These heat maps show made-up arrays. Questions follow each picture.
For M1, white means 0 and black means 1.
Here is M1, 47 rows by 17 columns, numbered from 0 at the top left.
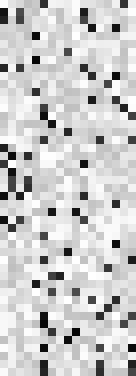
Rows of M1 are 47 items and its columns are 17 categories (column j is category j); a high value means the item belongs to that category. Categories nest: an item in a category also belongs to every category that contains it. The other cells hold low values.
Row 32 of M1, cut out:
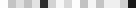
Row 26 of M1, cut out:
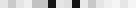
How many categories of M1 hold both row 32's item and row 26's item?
0
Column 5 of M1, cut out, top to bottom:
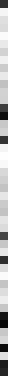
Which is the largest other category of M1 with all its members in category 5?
16
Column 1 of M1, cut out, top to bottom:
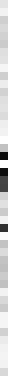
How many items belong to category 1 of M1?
5
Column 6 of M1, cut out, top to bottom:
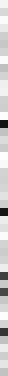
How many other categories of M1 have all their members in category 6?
2
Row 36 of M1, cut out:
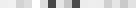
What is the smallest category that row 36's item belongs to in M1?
9
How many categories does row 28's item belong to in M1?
1
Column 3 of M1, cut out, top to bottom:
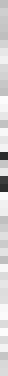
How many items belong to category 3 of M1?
3
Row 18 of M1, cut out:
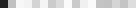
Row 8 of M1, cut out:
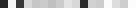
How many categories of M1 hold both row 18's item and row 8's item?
1
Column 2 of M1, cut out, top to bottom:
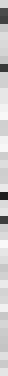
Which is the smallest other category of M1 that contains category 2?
10
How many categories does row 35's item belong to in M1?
1
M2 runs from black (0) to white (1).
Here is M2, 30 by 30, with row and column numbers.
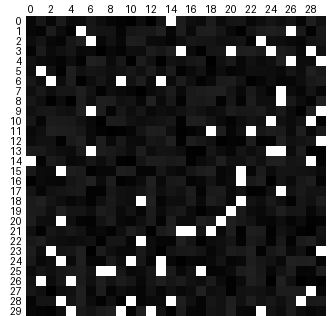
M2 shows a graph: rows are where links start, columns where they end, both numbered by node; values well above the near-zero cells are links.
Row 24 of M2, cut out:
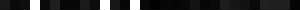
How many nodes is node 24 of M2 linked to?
3
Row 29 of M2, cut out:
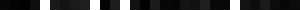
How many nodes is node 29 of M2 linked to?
4
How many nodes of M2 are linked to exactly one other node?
10
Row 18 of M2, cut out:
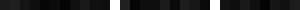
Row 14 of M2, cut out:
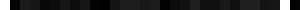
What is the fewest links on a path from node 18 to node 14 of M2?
5
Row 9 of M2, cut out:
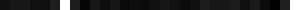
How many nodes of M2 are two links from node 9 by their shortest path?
5
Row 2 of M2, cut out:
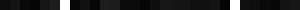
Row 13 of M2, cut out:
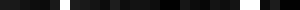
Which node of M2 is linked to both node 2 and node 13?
node 6
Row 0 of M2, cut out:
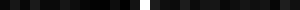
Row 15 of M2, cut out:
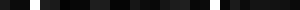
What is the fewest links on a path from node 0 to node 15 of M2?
4
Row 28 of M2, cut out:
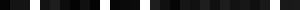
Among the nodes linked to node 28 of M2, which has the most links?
node 3
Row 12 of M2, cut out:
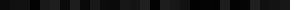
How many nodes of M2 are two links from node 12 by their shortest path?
3
